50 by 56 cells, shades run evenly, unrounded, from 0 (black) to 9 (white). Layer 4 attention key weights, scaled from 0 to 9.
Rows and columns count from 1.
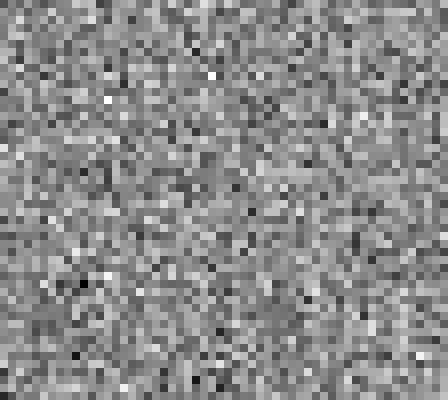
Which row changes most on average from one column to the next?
10
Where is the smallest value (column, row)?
11, 36
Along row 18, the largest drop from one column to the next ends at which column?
16
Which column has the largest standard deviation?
14
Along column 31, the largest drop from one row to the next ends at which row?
32
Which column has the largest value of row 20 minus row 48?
25
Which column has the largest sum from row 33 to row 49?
51
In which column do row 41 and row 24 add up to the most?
47
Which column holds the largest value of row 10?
27
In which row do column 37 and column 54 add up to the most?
15
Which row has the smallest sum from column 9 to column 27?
22
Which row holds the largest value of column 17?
9
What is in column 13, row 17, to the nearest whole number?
6
